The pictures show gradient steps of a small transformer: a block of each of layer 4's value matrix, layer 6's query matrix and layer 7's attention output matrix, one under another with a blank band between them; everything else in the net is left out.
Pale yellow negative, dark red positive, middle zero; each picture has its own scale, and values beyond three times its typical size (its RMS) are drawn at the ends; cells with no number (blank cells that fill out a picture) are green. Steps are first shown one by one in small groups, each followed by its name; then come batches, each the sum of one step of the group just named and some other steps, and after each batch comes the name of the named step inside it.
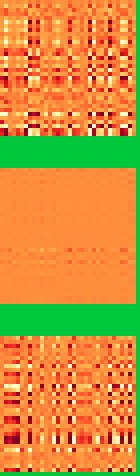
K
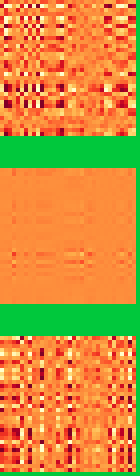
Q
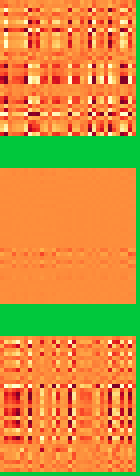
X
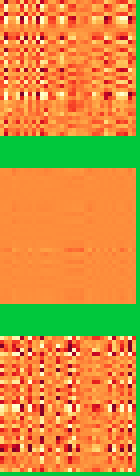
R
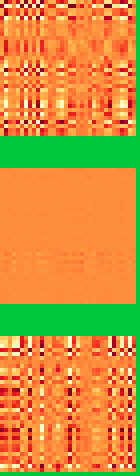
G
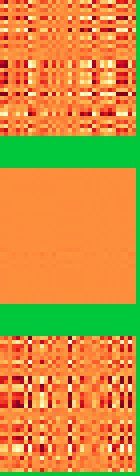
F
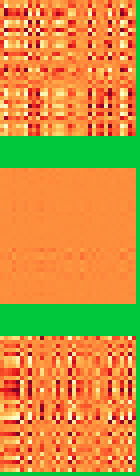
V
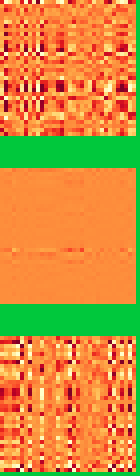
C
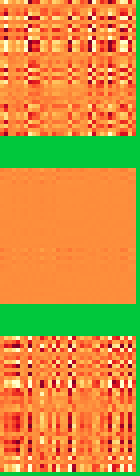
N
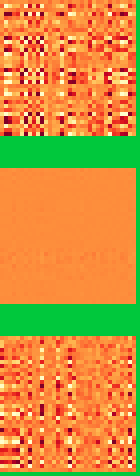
V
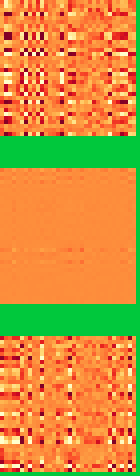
C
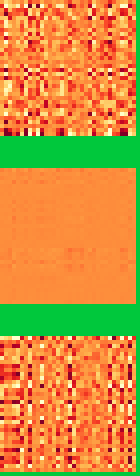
N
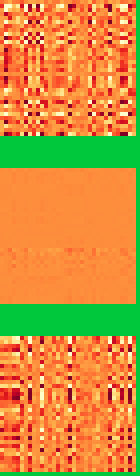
X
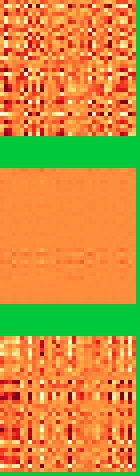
Q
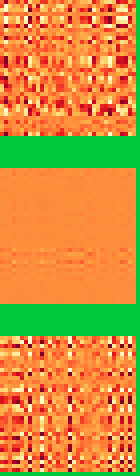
Q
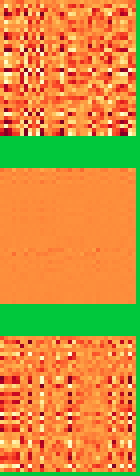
C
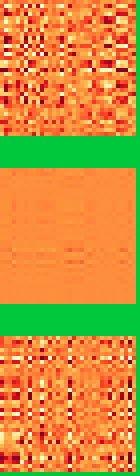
Q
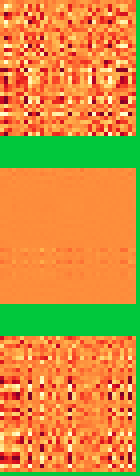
X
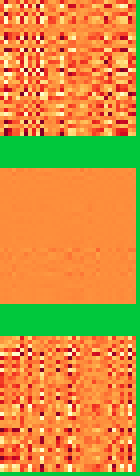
R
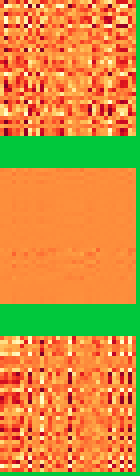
Q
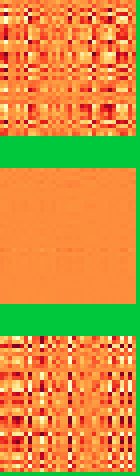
N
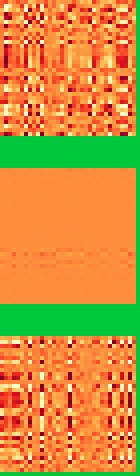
X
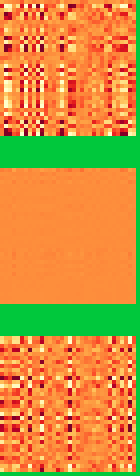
G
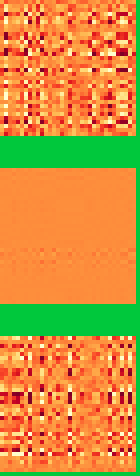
R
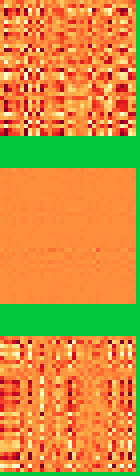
C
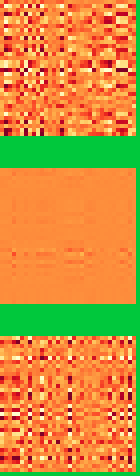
Q
